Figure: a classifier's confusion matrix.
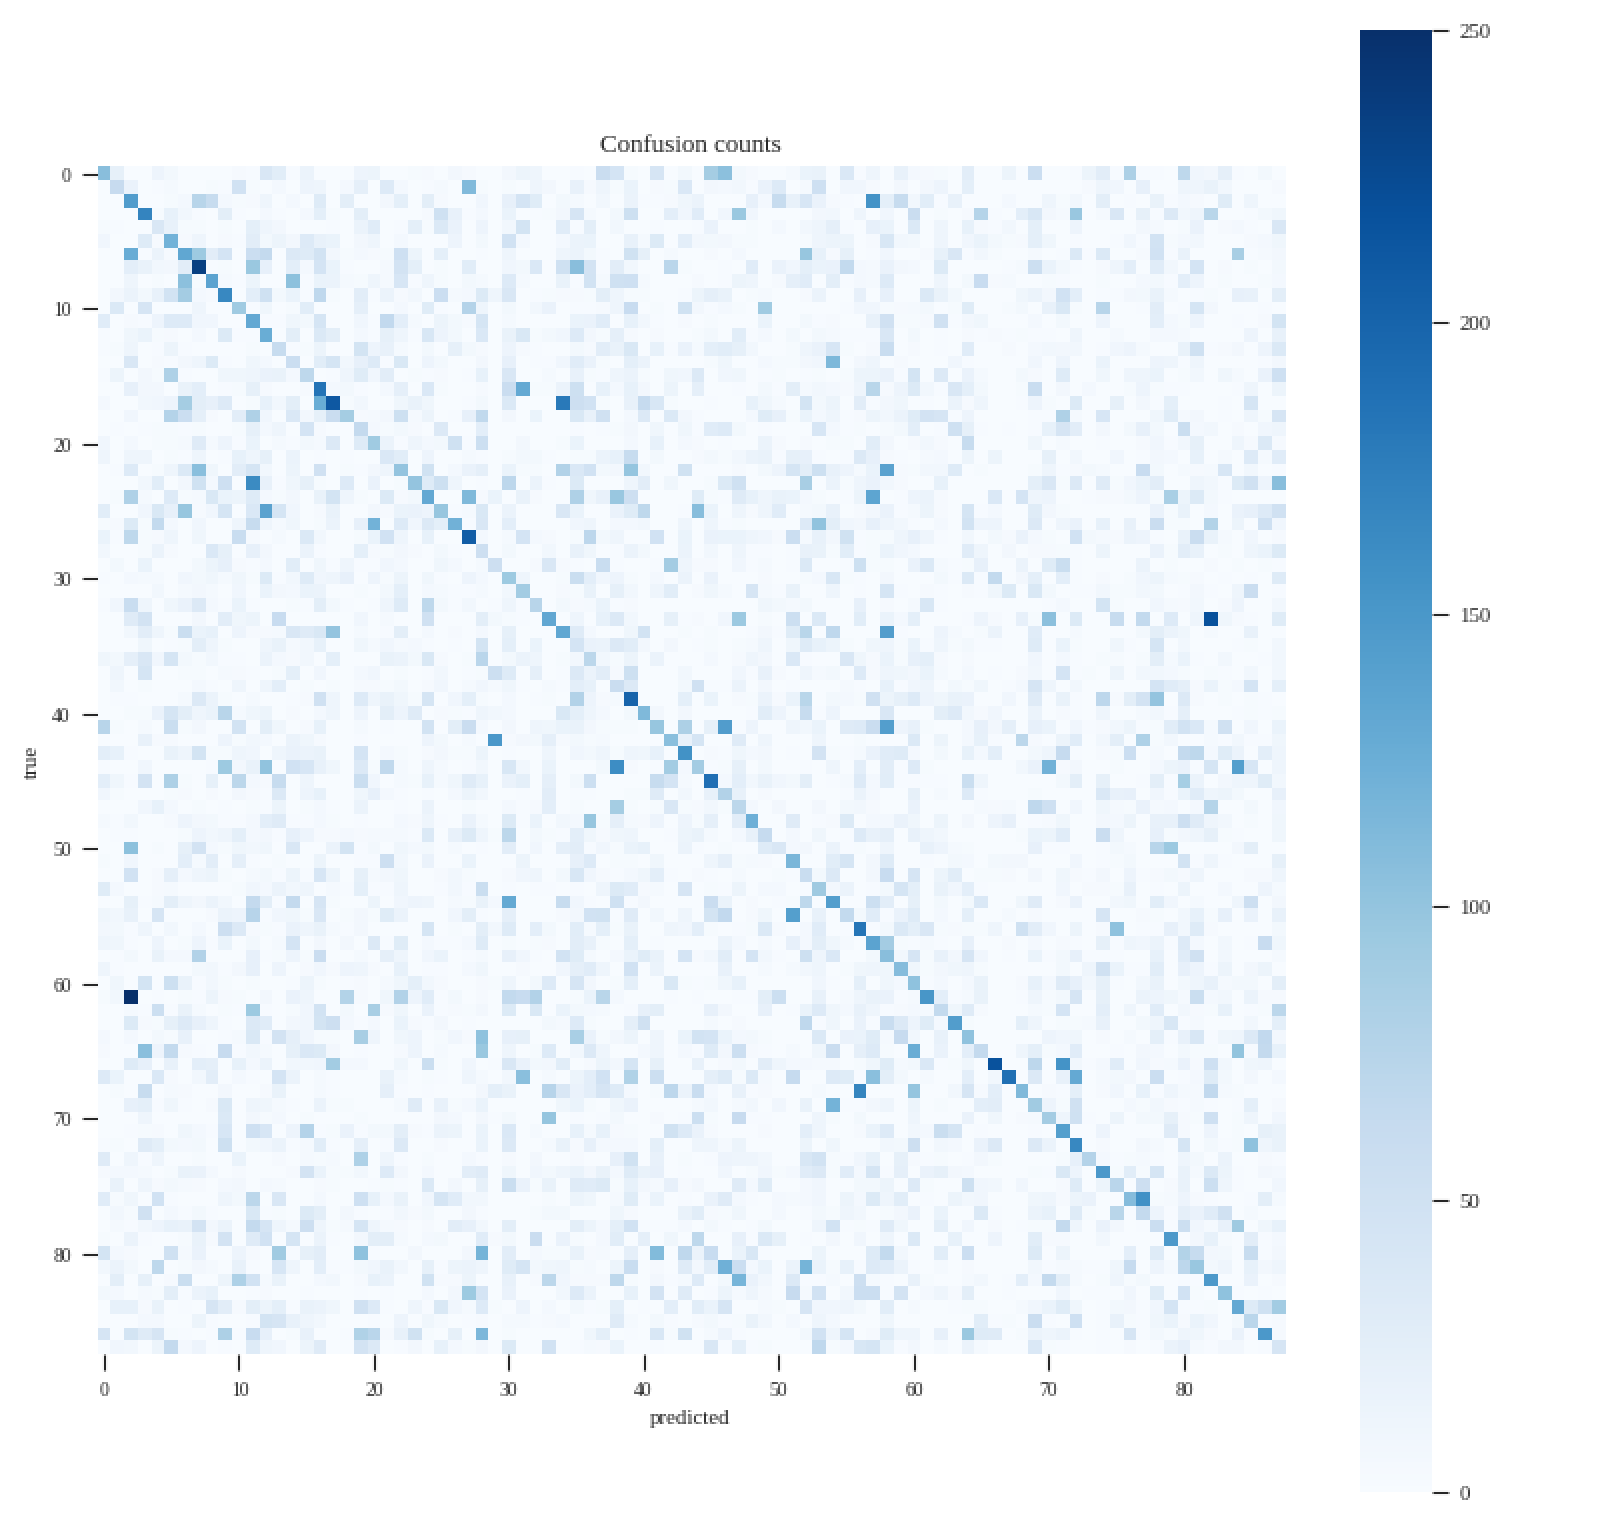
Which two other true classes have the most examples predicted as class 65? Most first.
3, 8
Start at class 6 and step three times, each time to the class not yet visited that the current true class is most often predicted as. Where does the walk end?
58
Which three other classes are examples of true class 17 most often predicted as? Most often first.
34, 16, 6
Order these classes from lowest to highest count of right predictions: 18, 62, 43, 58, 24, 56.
62, 18, 58, 24, 43, 56
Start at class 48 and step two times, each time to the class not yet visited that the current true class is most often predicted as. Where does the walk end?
28
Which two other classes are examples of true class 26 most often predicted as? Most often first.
20, 53
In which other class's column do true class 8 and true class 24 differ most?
57
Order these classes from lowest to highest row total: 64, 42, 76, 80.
42, 76, 64, 80
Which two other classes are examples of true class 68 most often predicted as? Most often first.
56, 60
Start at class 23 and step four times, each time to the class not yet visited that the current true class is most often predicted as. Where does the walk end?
78
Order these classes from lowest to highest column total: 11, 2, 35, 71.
71, 2, 35, 11
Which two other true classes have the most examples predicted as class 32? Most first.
61, 79
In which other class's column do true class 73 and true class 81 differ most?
46
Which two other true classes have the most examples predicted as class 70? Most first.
44, 33
